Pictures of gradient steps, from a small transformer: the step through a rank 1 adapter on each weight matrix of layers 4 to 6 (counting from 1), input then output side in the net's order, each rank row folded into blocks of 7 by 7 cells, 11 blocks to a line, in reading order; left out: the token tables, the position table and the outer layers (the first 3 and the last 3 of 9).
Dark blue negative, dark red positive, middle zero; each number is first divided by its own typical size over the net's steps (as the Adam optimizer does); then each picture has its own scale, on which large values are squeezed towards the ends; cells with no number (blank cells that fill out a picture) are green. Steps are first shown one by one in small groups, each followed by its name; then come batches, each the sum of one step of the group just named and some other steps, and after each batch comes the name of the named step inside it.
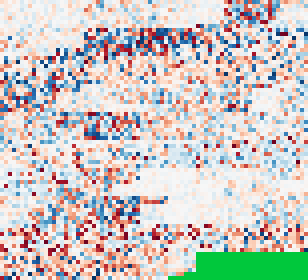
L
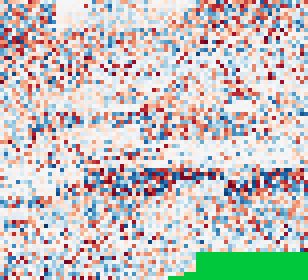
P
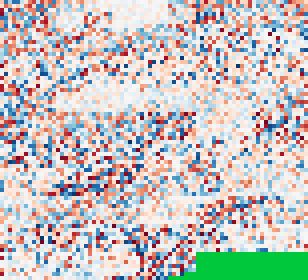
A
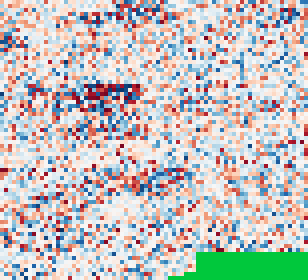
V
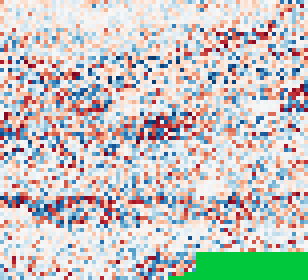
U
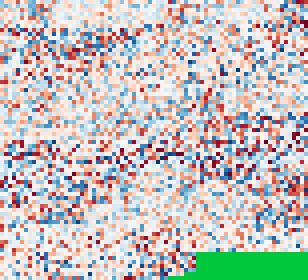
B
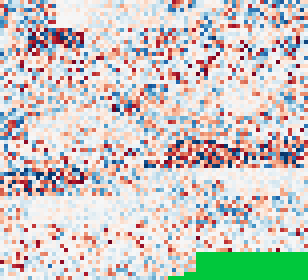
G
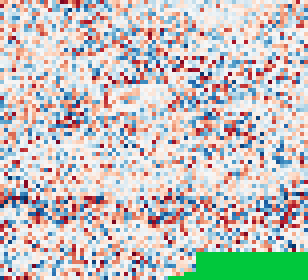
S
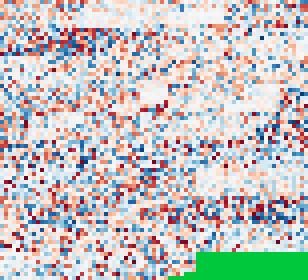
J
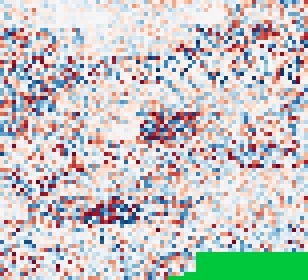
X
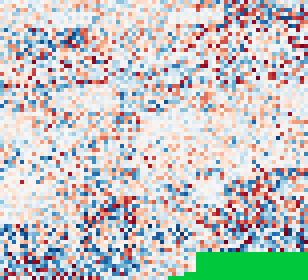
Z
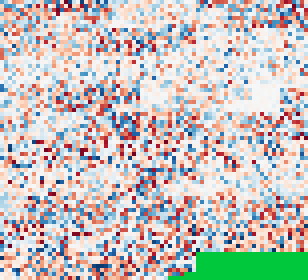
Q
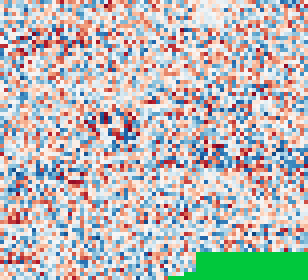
G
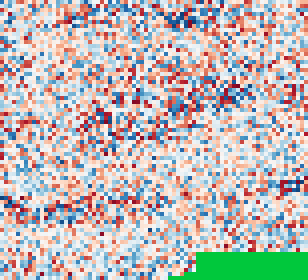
U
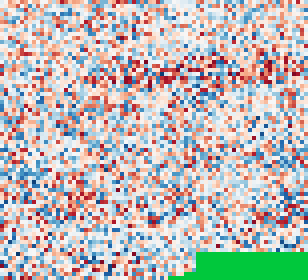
S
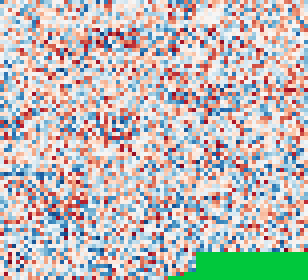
Q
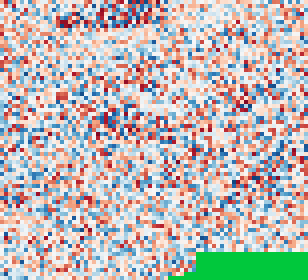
U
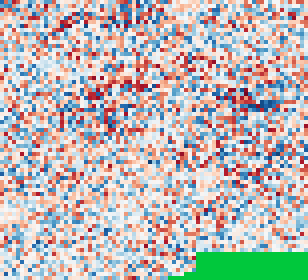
B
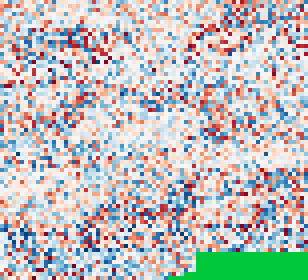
Z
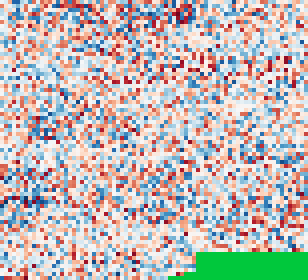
S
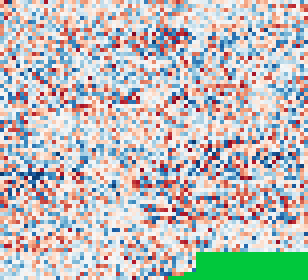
J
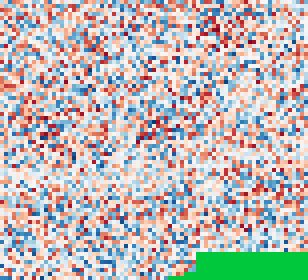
U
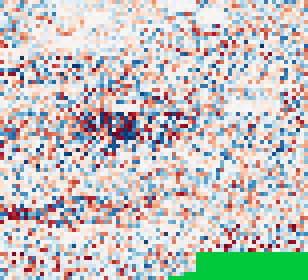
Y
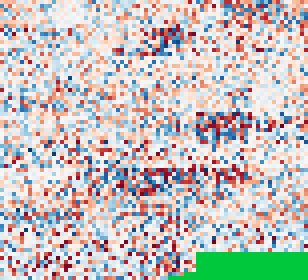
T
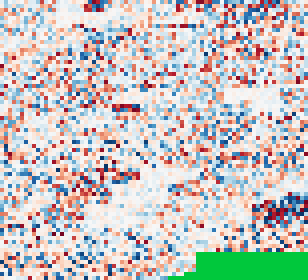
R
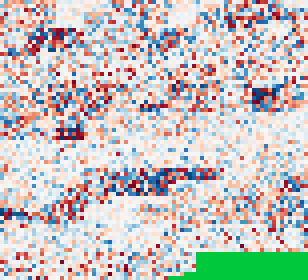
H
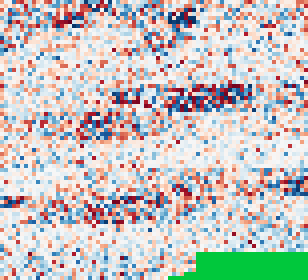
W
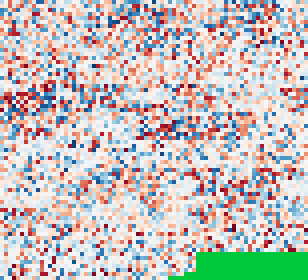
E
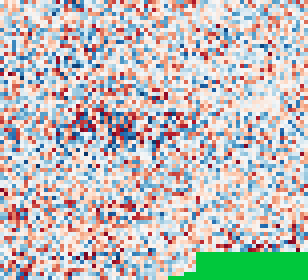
Y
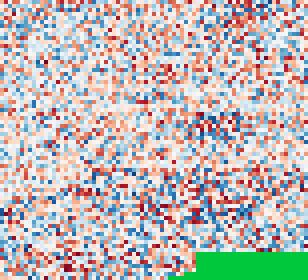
T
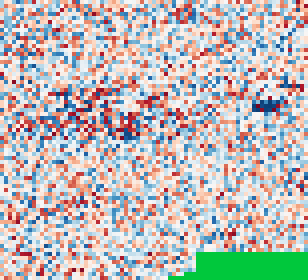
Y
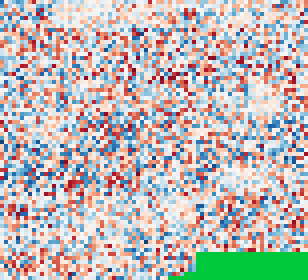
Y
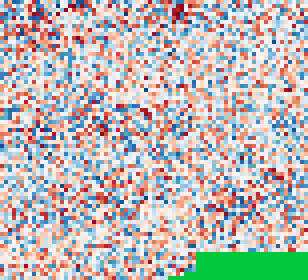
E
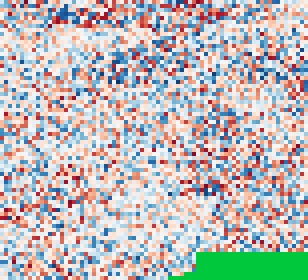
R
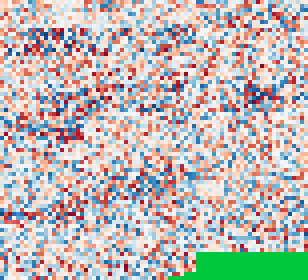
H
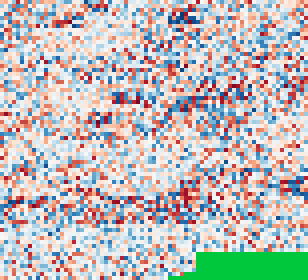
W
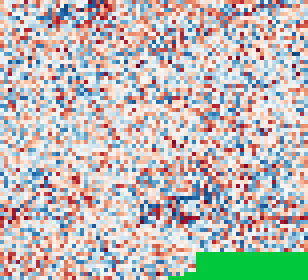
T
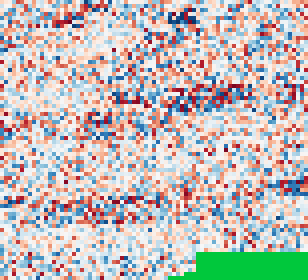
W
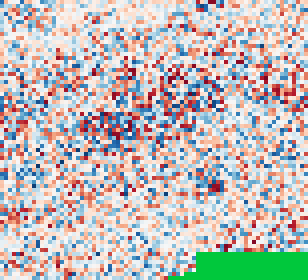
Y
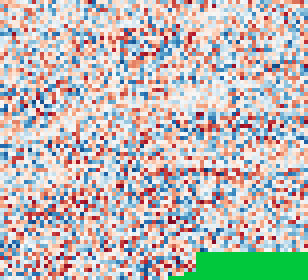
T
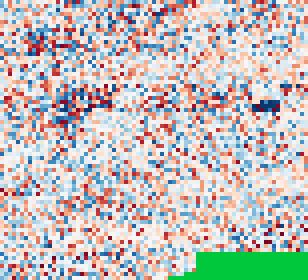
E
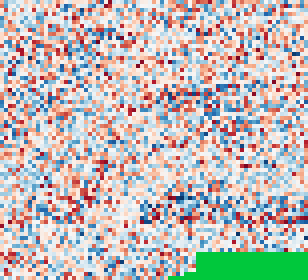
R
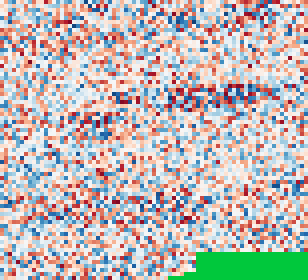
W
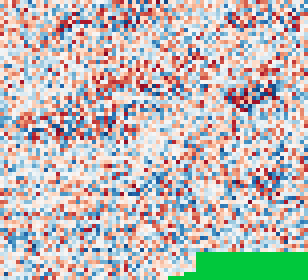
H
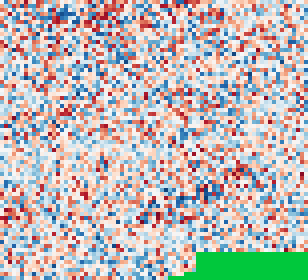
R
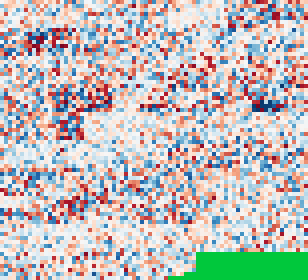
H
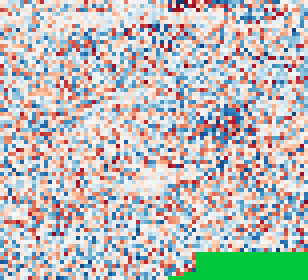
R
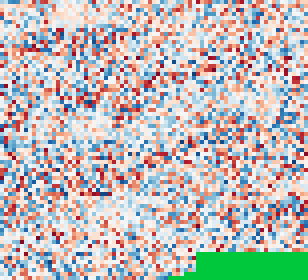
R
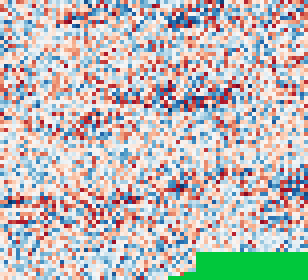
W
